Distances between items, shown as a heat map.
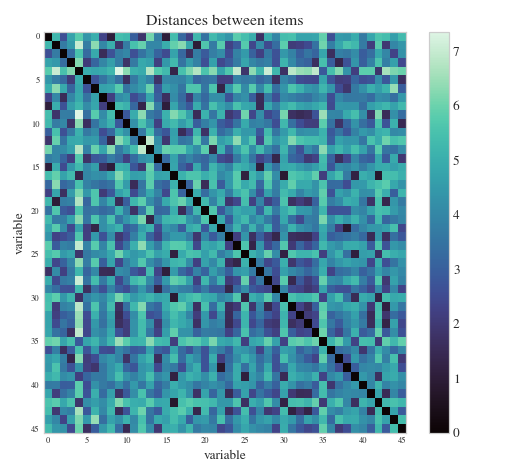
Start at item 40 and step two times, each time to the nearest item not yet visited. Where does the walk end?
2
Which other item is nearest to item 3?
37
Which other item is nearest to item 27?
15
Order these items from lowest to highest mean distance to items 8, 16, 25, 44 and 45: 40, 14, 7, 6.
7, 14, 40, 6
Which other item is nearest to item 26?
24
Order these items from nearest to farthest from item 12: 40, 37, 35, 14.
40, 14, 37, 35
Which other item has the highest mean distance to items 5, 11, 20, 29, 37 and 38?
4
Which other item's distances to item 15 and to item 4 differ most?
0
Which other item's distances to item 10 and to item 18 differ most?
45
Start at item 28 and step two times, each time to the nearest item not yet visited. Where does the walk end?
43
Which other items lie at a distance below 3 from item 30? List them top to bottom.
4, 16, 25, 35, 39, 42
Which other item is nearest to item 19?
1
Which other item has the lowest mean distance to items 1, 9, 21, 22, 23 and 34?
32
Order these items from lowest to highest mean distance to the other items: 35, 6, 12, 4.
6, 12, 35, 4
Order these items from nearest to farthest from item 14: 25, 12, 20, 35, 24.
20, 24, 12, 25, 35
